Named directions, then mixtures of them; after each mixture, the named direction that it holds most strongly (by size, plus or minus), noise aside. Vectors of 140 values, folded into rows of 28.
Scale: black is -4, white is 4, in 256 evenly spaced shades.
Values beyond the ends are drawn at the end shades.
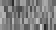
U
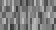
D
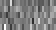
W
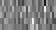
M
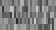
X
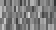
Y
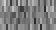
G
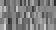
Y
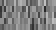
M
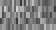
Y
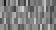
G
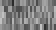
U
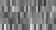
W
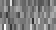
W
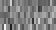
W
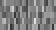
D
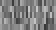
X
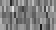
G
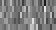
M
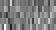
W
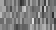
M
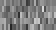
D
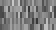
U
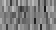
G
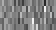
M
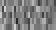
Y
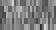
U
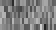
U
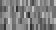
Y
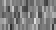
D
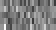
W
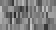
U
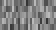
D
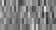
M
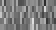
M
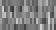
X
